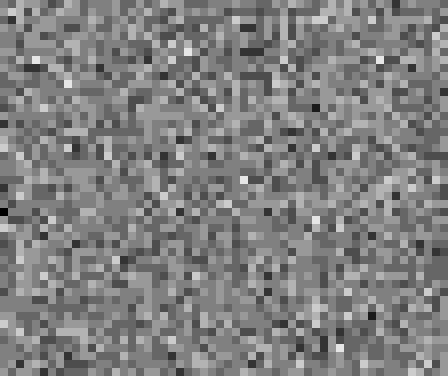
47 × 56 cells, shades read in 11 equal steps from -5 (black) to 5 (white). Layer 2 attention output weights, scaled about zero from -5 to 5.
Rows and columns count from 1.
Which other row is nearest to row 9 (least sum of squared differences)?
38
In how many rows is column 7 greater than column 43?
19
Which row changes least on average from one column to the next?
22
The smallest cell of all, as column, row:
1, 27
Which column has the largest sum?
3
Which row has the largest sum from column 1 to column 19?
2
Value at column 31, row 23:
4
